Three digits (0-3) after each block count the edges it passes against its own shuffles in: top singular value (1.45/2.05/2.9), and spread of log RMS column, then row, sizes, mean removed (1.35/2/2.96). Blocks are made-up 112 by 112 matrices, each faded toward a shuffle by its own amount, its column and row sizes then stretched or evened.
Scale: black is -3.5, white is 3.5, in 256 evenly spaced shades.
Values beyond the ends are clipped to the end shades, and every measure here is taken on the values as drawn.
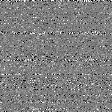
0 0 3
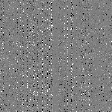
0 3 1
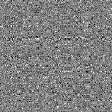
2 1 2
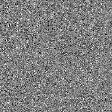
0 2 1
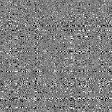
2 2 3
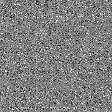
0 0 2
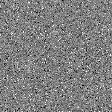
0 1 1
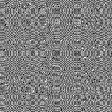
3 1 1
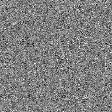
1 1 1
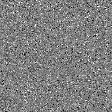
0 1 1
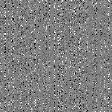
1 3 0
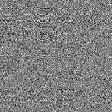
2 0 2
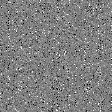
0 2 0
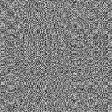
3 2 0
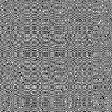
3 1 1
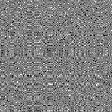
3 0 2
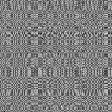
3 2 3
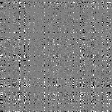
2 3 3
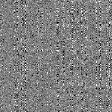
2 3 1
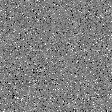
0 0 1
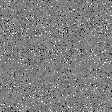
0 0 2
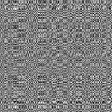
3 3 3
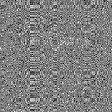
3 2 0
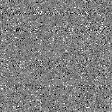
0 2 2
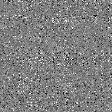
0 2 2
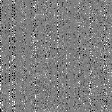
1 3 0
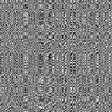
3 3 0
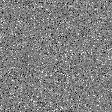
0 0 1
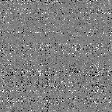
1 2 3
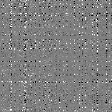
1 3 3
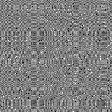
3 0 0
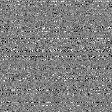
1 0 3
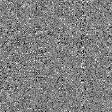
1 2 1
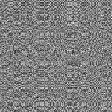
3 1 2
